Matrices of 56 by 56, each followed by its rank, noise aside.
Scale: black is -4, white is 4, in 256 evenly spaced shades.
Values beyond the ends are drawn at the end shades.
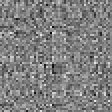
six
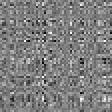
three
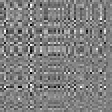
two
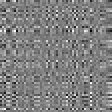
two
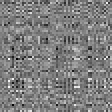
four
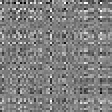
two
